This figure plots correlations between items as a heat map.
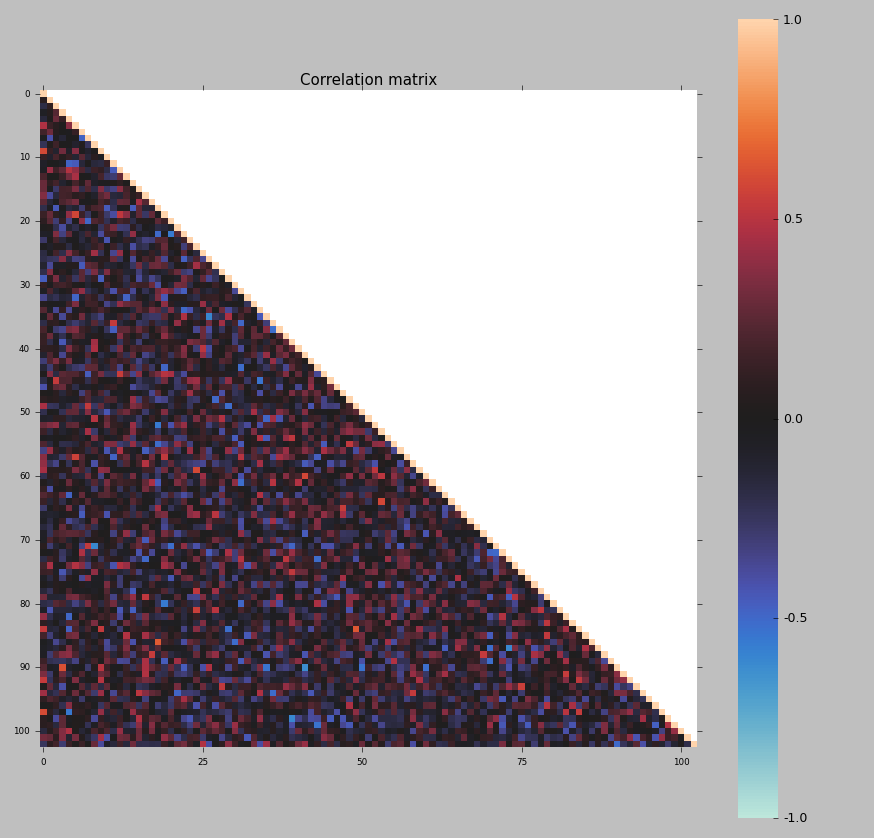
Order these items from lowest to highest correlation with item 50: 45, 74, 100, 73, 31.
100, 45, 73, 31, 74
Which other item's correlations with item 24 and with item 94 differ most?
58
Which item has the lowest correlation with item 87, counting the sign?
73
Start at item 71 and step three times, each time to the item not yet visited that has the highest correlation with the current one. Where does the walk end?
84
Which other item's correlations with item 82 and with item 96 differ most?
4
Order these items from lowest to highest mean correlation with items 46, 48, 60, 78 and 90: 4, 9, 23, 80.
23, 9, 4, 80
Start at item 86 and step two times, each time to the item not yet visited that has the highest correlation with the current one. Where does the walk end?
65
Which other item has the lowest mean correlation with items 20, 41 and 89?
88
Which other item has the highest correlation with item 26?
90
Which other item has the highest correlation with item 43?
80
